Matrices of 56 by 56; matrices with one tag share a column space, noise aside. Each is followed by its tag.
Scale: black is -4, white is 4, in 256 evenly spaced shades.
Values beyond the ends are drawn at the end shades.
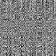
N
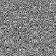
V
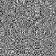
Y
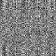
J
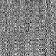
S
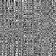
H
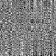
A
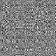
V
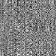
S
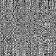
H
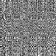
N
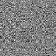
V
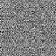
V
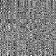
A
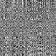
N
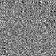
Y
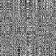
J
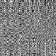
H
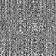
S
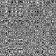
Y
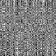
A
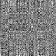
A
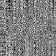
J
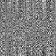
N
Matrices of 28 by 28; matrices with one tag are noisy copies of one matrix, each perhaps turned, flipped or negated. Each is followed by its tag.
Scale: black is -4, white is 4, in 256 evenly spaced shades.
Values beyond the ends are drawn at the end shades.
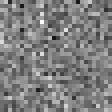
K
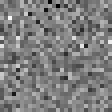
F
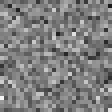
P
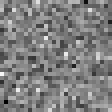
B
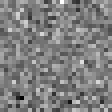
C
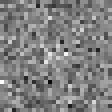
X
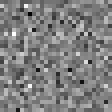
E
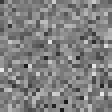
F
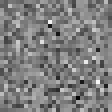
E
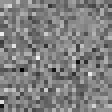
K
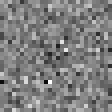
X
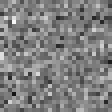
C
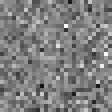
F
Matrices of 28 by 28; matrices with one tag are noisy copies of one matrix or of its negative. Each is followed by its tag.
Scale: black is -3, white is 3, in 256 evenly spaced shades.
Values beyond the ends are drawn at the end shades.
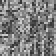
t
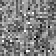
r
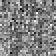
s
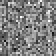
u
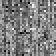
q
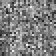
s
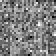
s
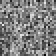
s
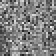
s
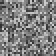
u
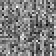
t
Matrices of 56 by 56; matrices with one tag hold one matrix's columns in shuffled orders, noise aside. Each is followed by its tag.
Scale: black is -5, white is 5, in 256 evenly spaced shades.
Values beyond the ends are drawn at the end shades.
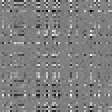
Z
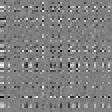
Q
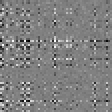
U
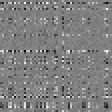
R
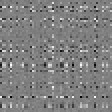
Q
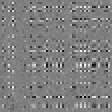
Q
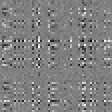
U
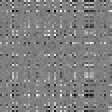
Z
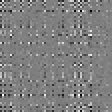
Z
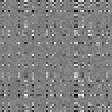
Z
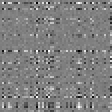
R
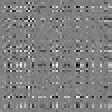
Q
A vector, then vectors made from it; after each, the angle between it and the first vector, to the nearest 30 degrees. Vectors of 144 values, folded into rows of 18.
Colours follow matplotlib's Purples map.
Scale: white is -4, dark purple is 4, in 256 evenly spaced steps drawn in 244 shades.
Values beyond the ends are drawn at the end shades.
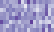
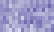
90 degrees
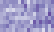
150 degrees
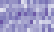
30 degrees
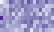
90 degrees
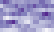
90 degrees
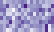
120 degrees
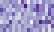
150 degrees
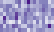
60 degrees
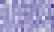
120 degrees
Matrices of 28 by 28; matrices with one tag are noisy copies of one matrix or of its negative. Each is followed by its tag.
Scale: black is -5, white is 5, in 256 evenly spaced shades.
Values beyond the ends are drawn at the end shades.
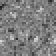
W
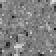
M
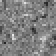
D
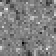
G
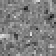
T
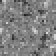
D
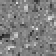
T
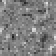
D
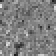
M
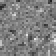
W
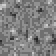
W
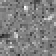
T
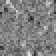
G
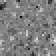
W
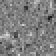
T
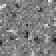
W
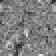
M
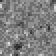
M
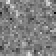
G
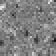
W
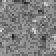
D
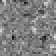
D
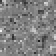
D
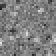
W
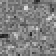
T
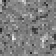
D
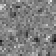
W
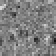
W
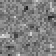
T
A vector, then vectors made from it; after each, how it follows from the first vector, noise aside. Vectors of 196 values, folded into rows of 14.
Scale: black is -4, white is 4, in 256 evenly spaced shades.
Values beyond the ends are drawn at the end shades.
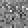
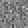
shrunk.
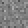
wrapped around, negated, shrunk.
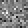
reversed, negated.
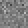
wrapped around, negated, shrunk.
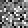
wrapped around, scaled up.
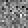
negated.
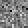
negated.
